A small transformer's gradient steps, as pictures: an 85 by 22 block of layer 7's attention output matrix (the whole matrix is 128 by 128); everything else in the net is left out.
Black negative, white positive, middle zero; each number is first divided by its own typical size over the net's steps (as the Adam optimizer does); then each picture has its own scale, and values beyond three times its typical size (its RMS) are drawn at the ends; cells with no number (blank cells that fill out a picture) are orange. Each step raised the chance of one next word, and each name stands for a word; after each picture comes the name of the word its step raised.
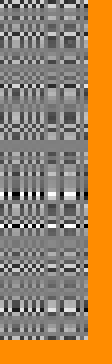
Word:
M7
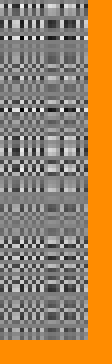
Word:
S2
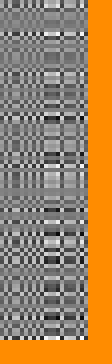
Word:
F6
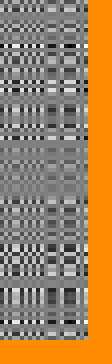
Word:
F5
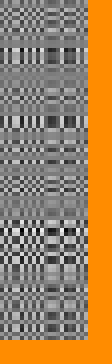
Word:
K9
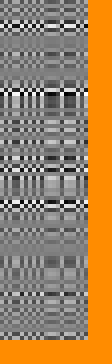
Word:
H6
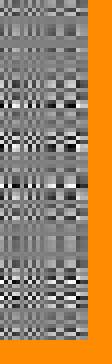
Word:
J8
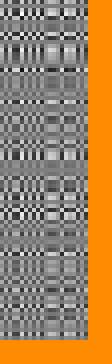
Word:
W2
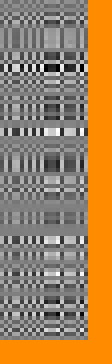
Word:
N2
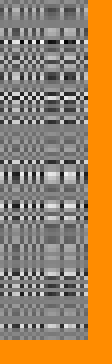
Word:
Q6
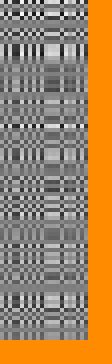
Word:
W2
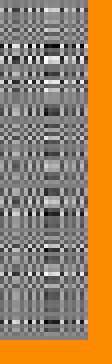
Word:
F5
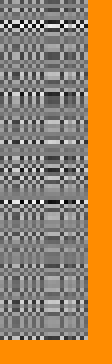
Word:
H6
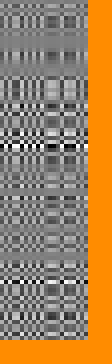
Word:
J8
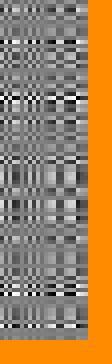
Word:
Q6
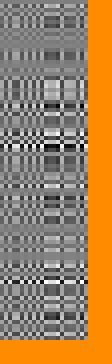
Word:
J8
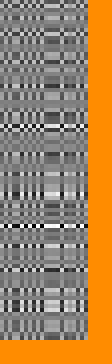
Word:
M7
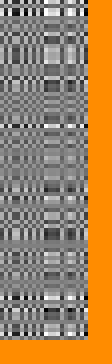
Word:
W2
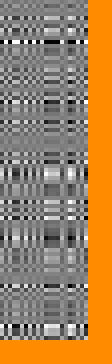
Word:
Q6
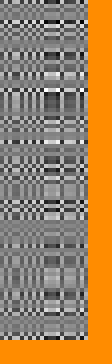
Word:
H6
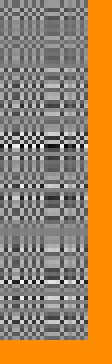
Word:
J8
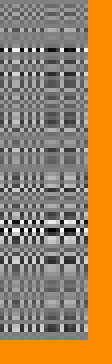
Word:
K9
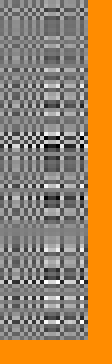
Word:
J8
